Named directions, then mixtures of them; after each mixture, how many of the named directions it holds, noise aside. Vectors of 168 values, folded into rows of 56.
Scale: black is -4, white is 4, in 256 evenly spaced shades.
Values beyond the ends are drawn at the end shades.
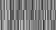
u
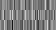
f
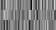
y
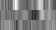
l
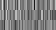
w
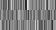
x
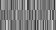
three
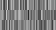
two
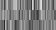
three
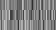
one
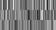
four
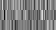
four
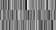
one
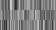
four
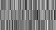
four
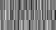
two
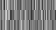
three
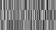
four
